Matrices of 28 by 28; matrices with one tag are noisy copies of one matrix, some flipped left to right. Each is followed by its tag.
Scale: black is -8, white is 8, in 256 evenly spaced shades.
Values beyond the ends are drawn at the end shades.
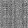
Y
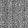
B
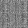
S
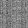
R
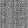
Y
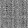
Y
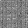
R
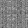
R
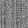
Y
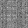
R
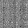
B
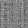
S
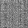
S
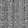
B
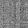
B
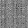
Y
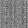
Y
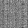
S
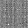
Y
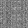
R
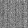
S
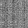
B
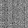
B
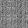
R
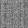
S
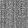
Y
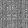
R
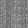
R
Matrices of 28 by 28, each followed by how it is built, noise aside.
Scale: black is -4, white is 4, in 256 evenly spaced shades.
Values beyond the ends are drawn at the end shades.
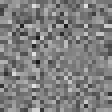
low rank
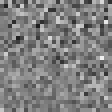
upper triangular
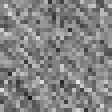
Toeplitz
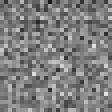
repeating columns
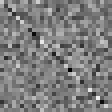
diagonal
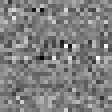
uneven rows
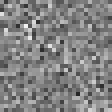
block diagonal
